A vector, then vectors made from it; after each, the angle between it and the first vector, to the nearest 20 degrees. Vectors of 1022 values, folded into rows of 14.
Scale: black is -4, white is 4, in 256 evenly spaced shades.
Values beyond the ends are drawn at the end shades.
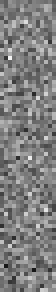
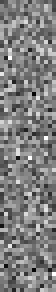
20 degrees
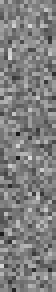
40 degrees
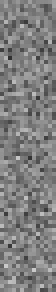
160 degrees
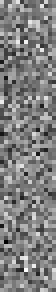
80 degrees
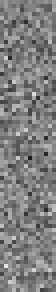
160 degrees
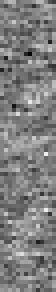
60 degrees
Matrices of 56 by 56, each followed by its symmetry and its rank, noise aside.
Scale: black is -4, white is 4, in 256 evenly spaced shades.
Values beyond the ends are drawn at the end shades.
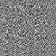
no symmetry, rank seven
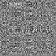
no symmetry, rank eight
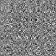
no symmetry, rank seven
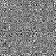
no symmetry, rank eight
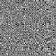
antisymmetric, rank six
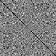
symmetric, rank seven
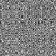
no symmetry, rank eight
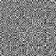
symmetric, rank six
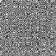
symmetric, rank six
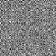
no symmetry, rank eight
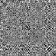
symmetric, rank six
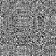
no symmetry, rank six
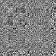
symmetric, rank seven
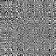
no symmetry, rank six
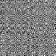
no symmetry, rank six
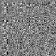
no symmetry, rank eight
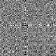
no symmetry, rank six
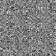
antisymmetric, rank eight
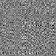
no symmetry, rank seven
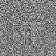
no symmetry, rank eight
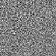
antisymmetric, rank six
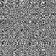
antisymmetric, rank eight
